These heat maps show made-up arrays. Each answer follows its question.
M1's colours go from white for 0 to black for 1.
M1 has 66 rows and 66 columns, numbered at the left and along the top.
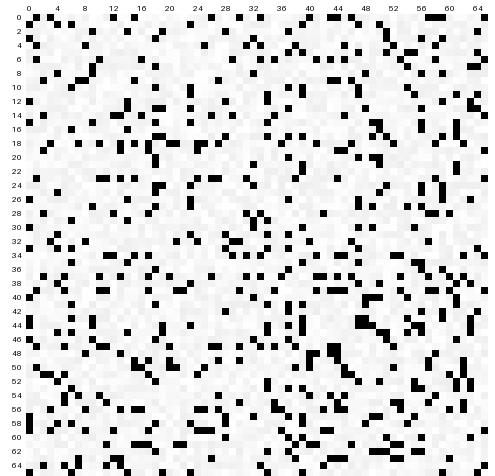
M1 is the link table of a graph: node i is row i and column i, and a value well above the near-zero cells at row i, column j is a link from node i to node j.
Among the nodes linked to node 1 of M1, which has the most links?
node 39
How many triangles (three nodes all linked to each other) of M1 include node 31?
0
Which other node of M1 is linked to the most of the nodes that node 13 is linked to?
node 44
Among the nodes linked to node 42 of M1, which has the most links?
node 37
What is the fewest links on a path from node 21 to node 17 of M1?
2
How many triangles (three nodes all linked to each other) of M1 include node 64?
0
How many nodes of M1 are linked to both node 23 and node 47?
7
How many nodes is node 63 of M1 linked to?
11
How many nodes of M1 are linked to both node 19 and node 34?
4
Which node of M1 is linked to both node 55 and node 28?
node 57
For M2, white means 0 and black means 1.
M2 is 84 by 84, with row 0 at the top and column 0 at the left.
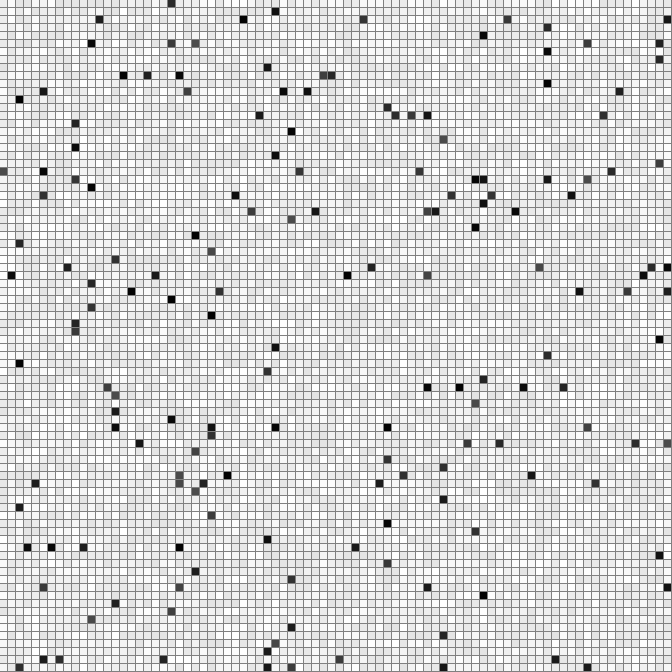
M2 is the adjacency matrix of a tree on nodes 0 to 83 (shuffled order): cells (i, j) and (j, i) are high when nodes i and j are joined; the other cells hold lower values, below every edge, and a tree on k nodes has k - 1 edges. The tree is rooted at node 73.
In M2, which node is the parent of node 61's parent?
5
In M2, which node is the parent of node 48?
53
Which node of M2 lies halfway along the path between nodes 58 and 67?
83
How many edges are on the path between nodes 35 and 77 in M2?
2
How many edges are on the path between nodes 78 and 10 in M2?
6
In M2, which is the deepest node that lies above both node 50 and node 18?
22
